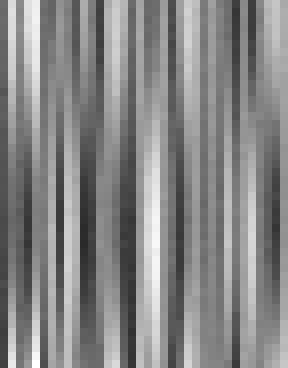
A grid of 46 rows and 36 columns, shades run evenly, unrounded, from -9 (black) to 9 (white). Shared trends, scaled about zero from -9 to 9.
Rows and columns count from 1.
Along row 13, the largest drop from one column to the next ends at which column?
6
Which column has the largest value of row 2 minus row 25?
4
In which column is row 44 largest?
5
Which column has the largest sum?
20
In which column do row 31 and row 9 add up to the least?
17
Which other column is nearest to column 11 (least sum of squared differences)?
23
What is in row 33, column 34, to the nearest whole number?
-2
